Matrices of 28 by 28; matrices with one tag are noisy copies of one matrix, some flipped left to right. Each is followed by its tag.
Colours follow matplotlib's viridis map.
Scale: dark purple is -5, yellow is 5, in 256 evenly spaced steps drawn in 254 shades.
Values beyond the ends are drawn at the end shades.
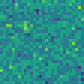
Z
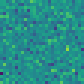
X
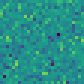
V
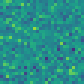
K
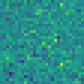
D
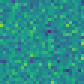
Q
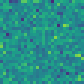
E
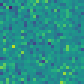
X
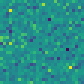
V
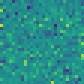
Q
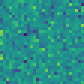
Q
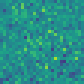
D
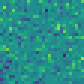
Z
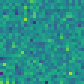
X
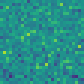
D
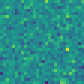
X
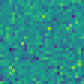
K
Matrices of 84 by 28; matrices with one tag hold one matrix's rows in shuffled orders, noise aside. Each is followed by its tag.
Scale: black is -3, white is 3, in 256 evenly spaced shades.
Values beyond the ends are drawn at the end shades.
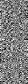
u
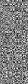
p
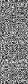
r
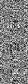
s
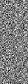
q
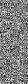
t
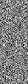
q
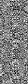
s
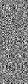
q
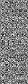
r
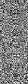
s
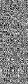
t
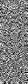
u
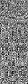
r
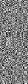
q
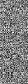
t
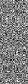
p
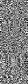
u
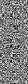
s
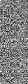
t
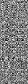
r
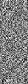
q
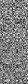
p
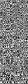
t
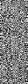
u
